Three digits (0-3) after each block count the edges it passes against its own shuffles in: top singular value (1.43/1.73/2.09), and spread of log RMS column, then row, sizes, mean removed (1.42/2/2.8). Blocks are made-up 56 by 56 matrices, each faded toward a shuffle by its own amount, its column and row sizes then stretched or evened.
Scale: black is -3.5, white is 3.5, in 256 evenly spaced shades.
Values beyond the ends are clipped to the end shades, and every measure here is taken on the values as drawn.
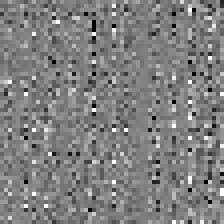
1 3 1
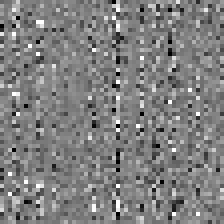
2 3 0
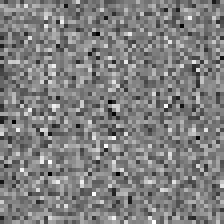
2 1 0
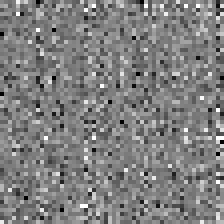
1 2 1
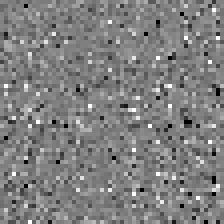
0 1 1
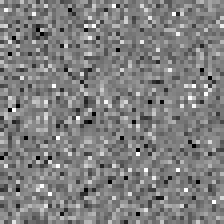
2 0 0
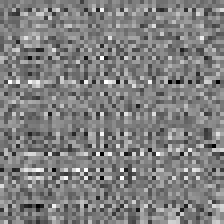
3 0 3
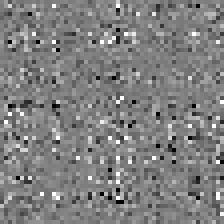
0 2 2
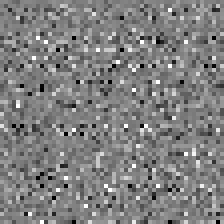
0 0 2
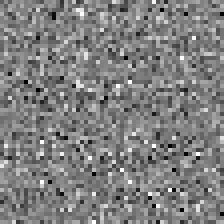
0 0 1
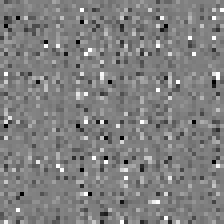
1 2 2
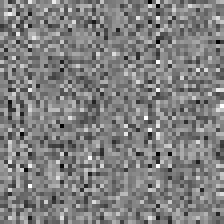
3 2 0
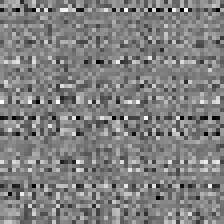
3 0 3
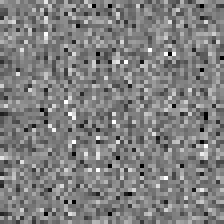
2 1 0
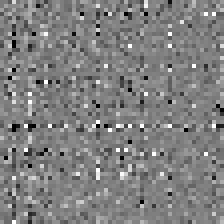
2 2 2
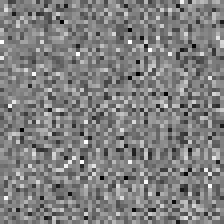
3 0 0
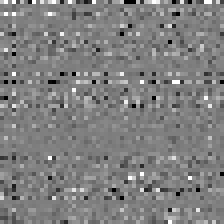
2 1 3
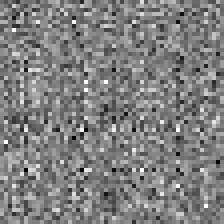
2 2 1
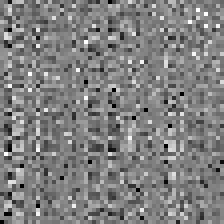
3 2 0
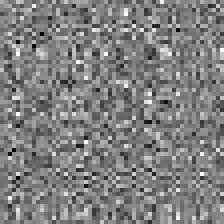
3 2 0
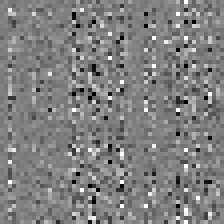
0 3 1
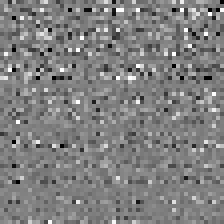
0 0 3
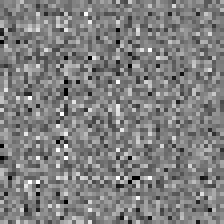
1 2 1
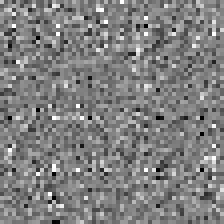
1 1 1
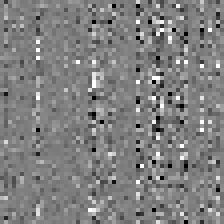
0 3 0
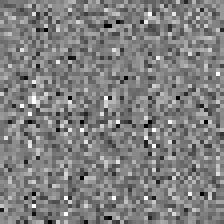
0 1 1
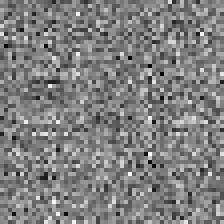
1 1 1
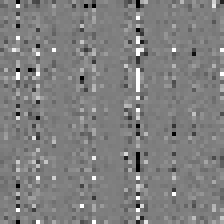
2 3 1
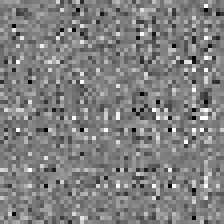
1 2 2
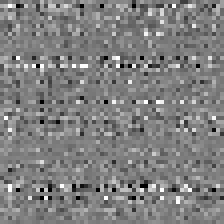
1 1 3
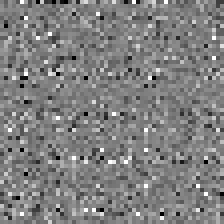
0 1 2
